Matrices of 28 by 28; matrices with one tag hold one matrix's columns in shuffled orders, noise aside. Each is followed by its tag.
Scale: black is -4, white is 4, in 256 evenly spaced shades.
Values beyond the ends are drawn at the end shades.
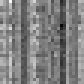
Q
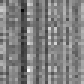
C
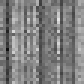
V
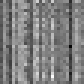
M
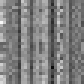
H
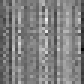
V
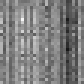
V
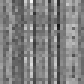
Q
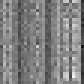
M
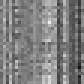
H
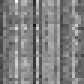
Q
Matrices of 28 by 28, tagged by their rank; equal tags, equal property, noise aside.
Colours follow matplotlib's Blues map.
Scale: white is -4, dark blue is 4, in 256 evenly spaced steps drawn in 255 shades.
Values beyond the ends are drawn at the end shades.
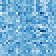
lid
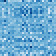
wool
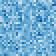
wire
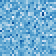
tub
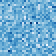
wire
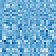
wool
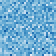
tub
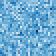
tub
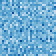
tub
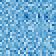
wire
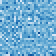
tub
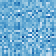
lid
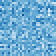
wire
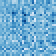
lid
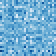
wire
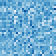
tub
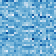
lid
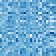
wool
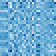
wool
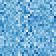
tub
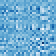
wool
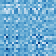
wool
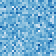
wire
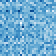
wire
